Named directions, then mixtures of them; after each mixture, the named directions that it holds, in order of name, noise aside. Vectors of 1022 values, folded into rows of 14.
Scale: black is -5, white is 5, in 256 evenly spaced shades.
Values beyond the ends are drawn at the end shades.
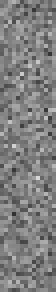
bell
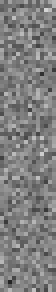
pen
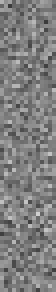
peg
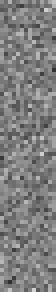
pen.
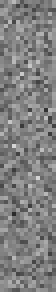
bell.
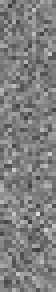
bell, peg.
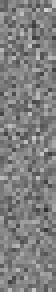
peg, pen.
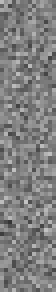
peg.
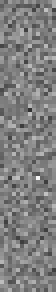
bell, pen.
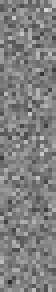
pen.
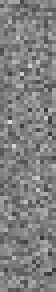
bell, peg.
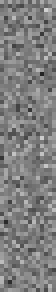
peg, pen.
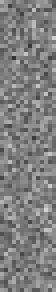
peg, pen.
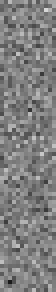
pen.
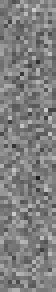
bell.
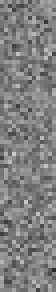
peg, pen.
